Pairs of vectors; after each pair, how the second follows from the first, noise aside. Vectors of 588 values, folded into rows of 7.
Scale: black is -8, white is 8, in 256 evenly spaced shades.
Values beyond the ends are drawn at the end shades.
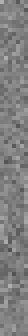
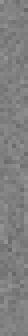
shrunk.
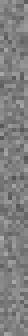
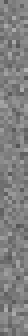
wrapped around, negated.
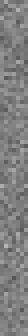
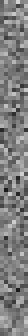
wrapped around, negated, scaled up.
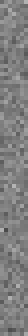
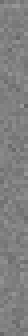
reversed, negated, shrunk.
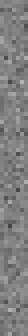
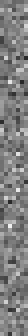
negated, scaled up.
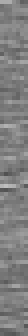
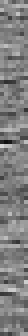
wrapped around, negated, scaled up.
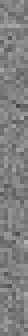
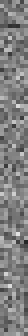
negated, scaled up.
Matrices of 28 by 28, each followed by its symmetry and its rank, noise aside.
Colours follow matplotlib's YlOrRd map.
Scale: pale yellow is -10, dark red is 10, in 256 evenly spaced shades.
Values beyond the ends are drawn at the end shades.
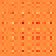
symmetric, rank one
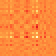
symmetric, rank one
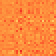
no symmetry, rank three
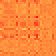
no symmetry, rank two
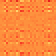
no symmetry, rank one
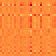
no symmetry, rank one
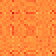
symmetric, rank two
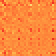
no symmetry, rank two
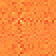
symmetric, rank two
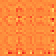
antisymmetric, rank two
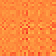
no symmetry, rank two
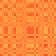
symmetric, rank one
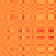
no symmetry, rank one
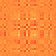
symmetric, rank one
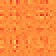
antisymmetric, rank two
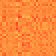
antisymmetric, rank two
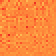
no symmetry, rank three
